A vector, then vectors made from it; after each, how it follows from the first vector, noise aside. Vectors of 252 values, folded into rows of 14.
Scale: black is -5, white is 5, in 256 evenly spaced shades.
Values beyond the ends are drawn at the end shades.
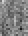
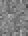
wrapped around, shrunk.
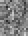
reversed.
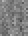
shrunk.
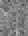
wrapped around, shrunk.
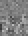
wrapped around, negated, partly zeroed.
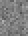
wrapped around, shrunk.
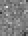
reversed, negated, partly zeroed.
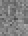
wrapped around, shrunk.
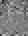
negated, partly zeroed.
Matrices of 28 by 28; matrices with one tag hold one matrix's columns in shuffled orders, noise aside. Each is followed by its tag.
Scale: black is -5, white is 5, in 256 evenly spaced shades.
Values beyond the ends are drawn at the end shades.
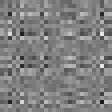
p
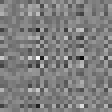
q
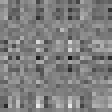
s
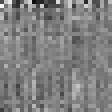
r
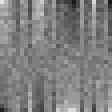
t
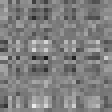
s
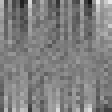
t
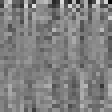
r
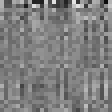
r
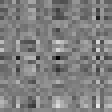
s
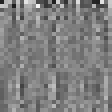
r
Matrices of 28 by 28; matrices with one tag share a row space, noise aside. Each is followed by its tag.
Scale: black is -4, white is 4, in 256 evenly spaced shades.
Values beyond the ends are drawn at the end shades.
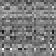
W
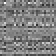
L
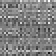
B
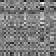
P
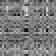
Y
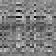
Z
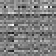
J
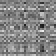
P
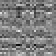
Z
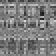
P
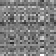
P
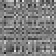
L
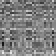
W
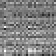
L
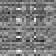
Z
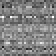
W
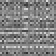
Y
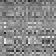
L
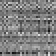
B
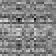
Z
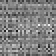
B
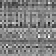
B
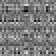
Y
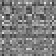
W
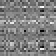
P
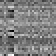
J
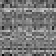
W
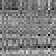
B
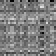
P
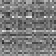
W
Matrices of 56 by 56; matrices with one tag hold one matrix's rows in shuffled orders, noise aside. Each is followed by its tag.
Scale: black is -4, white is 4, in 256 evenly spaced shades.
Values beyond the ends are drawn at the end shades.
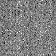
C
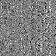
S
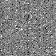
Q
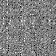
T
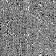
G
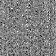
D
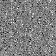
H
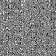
T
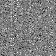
H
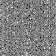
D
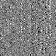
S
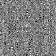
D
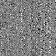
S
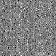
C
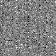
Q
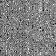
G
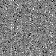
H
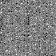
Q
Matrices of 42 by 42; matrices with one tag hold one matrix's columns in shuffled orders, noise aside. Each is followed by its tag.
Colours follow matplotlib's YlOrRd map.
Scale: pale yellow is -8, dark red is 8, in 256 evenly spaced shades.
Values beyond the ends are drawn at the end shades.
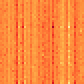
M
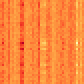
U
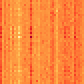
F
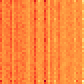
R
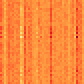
F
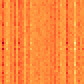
U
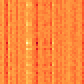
U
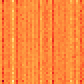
R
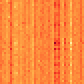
U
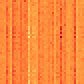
F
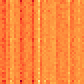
R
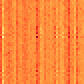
F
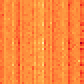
U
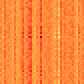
F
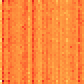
R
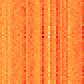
F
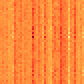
F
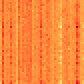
M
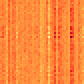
F
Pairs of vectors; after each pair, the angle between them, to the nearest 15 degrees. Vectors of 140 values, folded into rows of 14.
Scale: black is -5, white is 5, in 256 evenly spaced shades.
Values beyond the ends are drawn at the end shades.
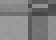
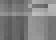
165 degrees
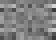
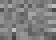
30 degrees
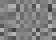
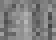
120 degrees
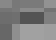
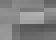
165 degrees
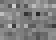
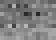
45 degrees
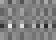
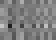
150 degrees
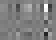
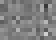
135 degrees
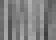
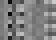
90 degrees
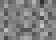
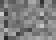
45 degrees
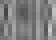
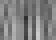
45 degrees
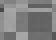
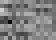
120 degrees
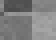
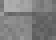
165 degrees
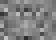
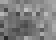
135 degrees
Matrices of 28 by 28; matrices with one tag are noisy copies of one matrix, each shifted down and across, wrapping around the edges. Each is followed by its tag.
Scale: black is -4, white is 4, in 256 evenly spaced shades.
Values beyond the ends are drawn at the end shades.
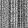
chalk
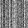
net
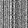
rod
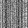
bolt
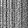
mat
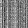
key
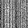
bolt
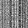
chalk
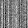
key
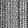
chalk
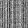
key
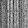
mat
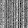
key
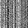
net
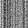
chalk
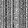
net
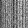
bolt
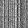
rod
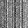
net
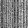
bolt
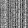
key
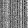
key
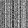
net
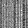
chalk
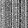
net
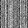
net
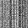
chalk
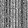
bolt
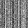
net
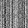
net
